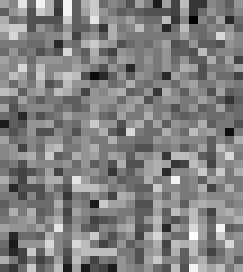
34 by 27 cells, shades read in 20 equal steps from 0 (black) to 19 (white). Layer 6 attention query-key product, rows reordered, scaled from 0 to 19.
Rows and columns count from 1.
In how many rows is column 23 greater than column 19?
20
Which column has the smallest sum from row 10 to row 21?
24
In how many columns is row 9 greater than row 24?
15
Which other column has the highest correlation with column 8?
5
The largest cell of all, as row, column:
30, 22
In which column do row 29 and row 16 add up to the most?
25
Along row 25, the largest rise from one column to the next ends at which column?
14
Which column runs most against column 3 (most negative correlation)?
23
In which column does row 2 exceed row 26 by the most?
11
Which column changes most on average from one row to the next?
19
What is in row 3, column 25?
12
